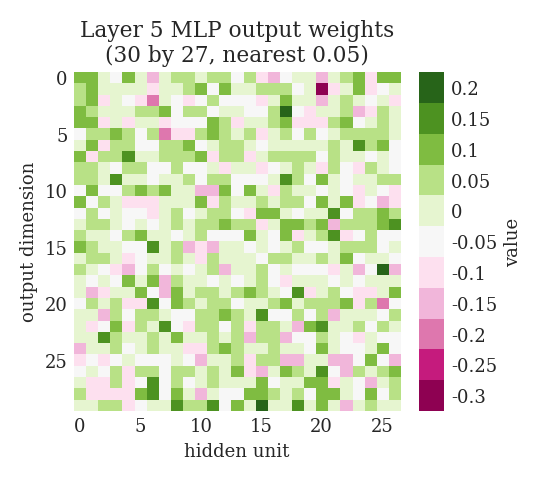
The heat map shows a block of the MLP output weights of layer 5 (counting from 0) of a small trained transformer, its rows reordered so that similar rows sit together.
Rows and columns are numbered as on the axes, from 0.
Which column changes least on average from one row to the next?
8
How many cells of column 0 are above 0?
13
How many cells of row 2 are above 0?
5
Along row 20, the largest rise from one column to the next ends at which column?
6
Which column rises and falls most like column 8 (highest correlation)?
18
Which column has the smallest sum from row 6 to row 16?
11
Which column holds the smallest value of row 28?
10
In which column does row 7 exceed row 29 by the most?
4
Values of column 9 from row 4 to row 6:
-0.05 -0.1 0.1
